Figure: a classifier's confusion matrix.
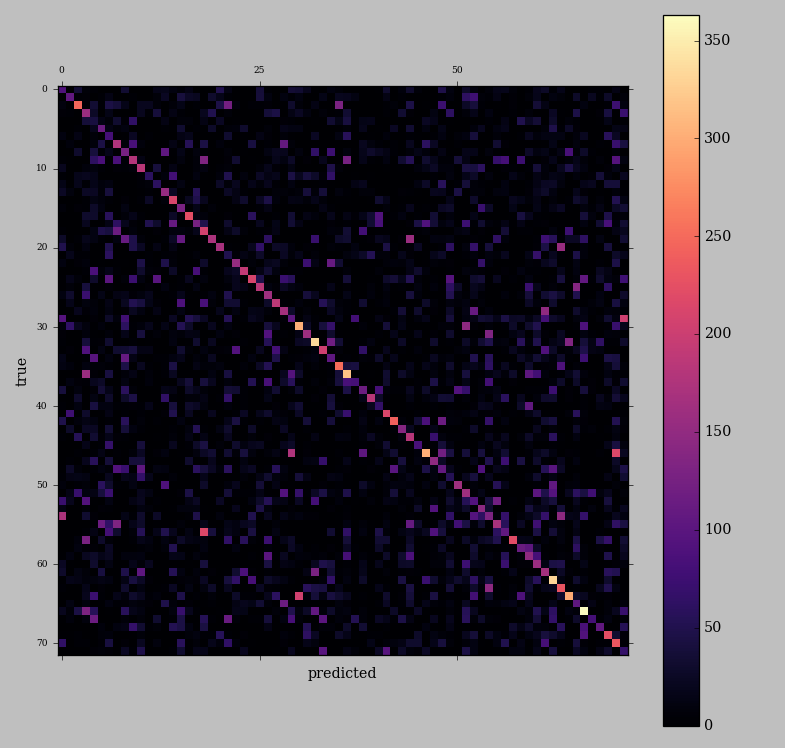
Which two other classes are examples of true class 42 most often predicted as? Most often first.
48, 46
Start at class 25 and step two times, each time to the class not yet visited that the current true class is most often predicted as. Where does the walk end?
28
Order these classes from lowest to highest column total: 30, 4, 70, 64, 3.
64, 30, 4, 3, 70
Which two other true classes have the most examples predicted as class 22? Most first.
33, 62
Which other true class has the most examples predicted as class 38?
46
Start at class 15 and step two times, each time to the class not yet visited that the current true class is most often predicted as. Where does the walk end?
47
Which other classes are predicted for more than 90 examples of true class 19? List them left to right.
8, 15, 44
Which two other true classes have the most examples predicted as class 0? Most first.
54, 29
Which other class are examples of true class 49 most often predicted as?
10
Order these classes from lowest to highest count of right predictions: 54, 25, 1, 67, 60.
67, 1, 54, 60, 25
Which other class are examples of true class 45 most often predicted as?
6
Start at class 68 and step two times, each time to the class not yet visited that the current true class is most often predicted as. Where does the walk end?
3
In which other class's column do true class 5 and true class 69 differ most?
66
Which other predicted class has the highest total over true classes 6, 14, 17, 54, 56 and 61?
18
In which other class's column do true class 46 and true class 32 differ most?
70
